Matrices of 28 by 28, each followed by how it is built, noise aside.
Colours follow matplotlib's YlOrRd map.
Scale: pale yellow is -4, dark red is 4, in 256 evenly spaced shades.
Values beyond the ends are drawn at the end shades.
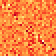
banded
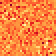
block diagonal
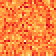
low rank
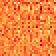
low rank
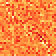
banded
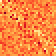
banded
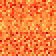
repeating columns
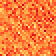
Toeplitz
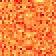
low rank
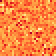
block diagonal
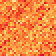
Hankel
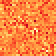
block diagonal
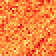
Hankel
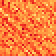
Toeplitz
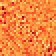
block diagonal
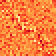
banded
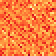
Toeplitz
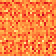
repeating columns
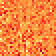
lower triangular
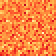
repeating columns
